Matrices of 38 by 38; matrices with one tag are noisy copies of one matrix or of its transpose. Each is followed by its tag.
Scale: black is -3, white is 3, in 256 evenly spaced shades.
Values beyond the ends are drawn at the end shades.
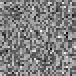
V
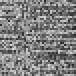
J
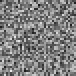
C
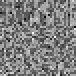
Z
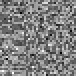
Z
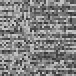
J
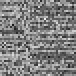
J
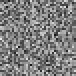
V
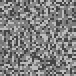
V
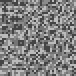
Z
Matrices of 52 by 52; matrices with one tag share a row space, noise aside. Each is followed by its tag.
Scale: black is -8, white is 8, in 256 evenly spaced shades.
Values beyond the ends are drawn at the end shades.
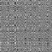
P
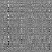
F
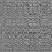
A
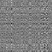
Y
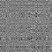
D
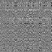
A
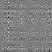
F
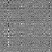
F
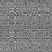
P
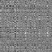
P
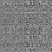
A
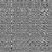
Y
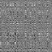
P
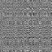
A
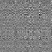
A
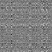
Y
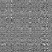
Y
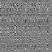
P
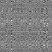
Y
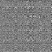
A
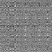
P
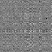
A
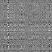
F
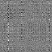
F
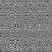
P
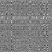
Y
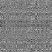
D
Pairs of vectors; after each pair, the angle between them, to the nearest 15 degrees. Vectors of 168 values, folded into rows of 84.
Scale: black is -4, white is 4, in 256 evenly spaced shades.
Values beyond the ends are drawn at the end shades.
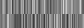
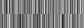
60 degrees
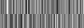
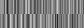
150 degrees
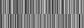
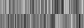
60 degrees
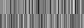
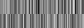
30 degrees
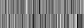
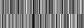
45 degrees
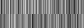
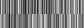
165 degrees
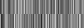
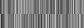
15 degrees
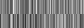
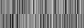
90 degrees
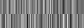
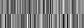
165 degrees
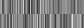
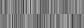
150 degrees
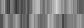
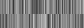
105 degrees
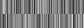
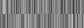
30 degrees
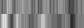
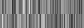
60 degrees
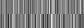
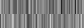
90 degrees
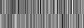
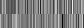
30 degrees
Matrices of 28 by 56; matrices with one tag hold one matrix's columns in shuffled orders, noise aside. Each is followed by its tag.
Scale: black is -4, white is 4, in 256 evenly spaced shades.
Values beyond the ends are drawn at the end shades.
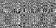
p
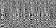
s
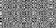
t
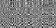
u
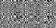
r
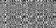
r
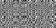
r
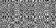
r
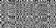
r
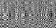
s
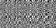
r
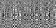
s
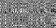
p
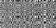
r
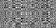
t
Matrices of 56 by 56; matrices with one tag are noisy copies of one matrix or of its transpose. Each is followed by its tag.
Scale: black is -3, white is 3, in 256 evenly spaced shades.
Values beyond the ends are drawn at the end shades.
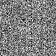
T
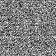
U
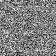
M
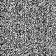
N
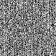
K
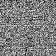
N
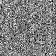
M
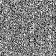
M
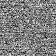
K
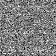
M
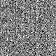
U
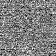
K
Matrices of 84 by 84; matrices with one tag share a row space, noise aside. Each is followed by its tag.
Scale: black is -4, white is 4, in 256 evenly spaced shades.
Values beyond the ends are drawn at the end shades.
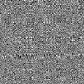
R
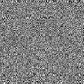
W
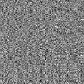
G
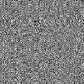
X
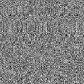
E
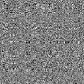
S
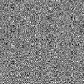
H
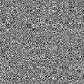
W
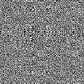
R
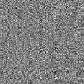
G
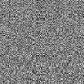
W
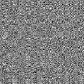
S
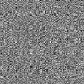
G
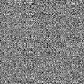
R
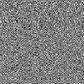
X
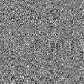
H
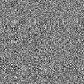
X
